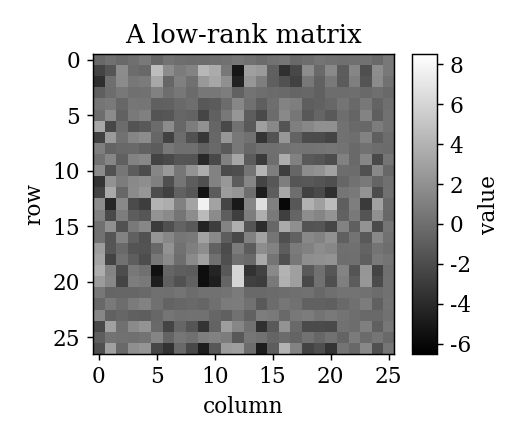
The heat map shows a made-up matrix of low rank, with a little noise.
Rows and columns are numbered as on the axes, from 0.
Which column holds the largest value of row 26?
16
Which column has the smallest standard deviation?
25
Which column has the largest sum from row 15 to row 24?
12
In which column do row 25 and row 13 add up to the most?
9
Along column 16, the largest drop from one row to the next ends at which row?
13
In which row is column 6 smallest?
26
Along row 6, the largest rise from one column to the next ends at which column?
14
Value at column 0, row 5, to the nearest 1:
0
